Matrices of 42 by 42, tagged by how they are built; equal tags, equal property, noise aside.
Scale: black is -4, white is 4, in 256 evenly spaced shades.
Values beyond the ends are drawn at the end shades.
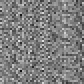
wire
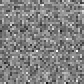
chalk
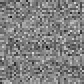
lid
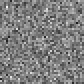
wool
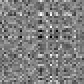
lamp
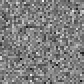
wool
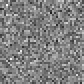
wool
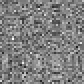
lid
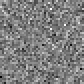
wool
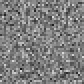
chalk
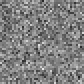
wool
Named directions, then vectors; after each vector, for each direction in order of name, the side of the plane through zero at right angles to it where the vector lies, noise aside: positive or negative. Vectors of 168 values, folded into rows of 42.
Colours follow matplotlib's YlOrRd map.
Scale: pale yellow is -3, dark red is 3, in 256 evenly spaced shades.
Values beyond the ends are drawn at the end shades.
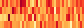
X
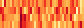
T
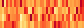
negative, positive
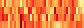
positive, negative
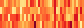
negative, negative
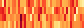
positive, negative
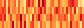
positive, negative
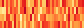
negative, positive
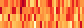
positive, positive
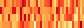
positive, positive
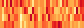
negative, positive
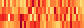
positive, negative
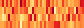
negative, positive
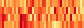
positive, negative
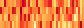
positive, positive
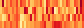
negative, positive
